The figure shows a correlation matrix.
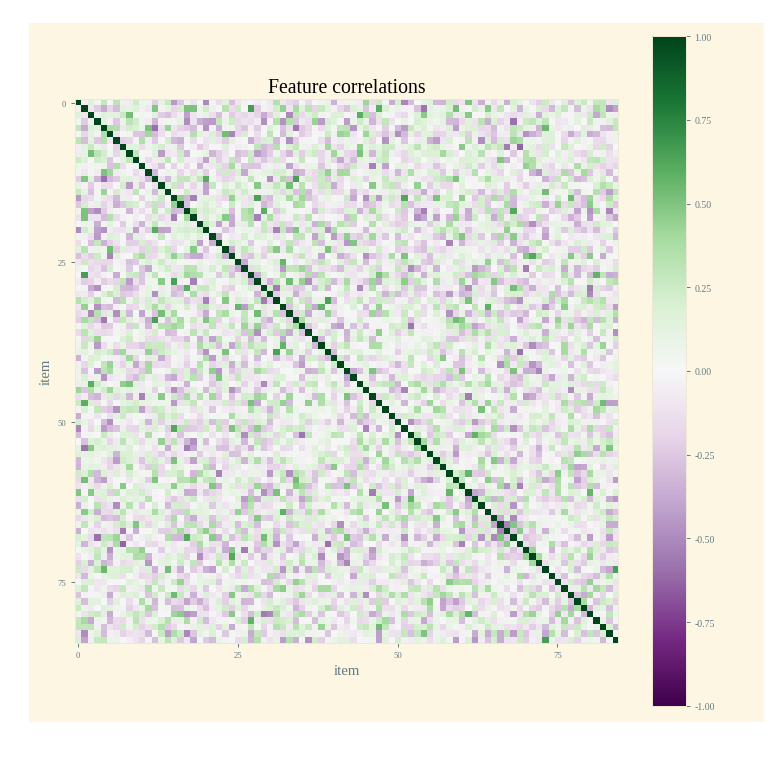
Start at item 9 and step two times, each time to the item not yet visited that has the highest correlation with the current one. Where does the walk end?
68
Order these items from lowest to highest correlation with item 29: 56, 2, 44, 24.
44, 2, 24, 56
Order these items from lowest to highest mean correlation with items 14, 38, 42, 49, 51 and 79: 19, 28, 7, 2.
2, 19, 7, 28
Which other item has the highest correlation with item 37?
3
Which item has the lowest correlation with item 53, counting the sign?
18
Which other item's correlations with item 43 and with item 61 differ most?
58
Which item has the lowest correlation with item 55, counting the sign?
59
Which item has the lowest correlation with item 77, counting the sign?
45
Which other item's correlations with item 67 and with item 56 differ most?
7
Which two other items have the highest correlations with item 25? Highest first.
32, 64
